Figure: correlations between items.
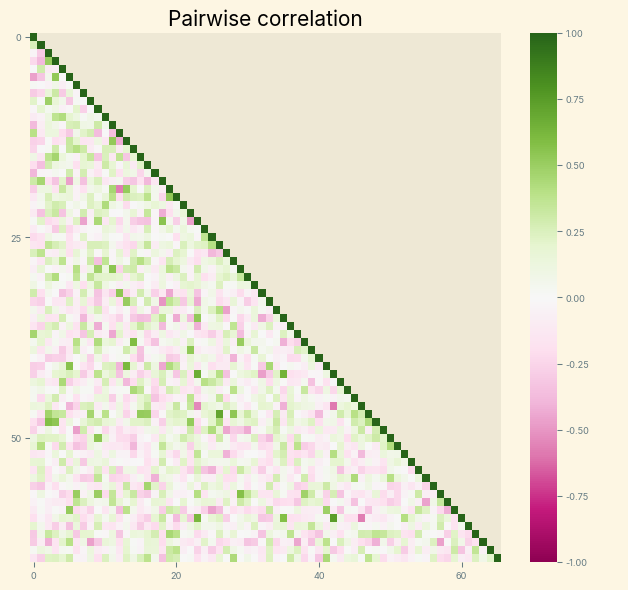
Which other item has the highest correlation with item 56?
16
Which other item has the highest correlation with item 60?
42
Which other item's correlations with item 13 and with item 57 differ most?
41
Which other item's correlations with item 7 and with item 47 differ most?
26
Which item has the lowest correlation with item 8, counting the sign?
63
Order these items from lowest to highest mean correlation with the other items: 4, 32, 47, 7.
32, 7, 4, 47
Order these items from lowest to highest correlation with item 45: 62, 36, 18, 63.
18, 63, 62, 36
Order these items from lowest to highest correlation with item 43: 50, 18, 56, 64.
64, 56, 50, 18
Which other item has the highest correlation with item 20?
19
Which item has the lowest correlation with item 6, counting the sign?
49
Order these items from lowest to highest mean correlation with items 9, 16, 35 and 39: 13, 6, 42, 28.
28, 6, 13, 42
